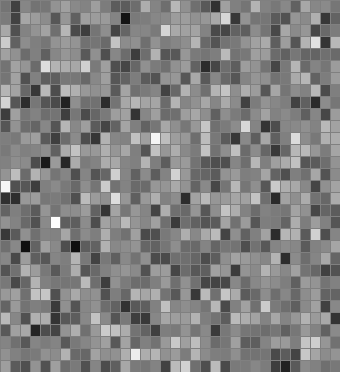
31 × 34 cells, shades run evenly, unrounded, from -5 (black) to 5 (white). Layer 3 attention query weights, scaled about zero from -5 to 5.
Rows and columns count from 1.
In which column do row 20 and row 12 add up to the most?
30
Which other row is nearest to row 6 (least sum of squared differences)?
1
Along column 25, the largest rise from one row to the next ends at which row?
11
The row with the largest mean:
13
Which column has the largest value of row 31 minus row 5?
18
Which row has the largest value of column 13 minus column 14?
10
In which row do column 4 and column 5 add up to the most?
25
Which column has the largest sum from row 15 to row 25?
12
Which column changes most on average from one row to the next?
32
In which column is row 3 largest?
17
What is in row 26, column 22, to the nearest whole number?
2
